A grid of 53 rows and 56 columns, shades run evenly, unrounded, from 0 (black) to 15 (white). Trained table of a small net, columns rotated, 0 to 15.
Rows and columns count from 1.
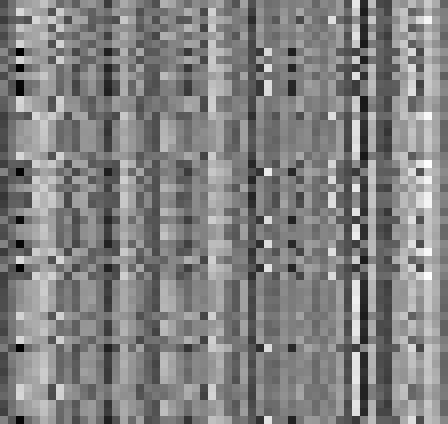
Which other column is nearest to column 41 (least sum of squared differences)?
13
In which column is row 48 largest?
45
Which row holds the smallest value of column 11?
8
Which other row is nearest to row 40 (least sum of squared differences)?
43
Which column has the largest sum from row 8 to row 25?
54
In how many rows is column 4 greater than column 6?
12
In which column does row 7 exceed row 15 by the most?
34
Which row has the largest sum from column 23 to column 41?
14
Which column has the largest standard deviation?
3
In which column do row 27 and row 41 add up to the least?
46
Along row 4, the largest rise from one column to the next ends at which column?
27
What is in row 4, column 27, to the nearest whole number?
12
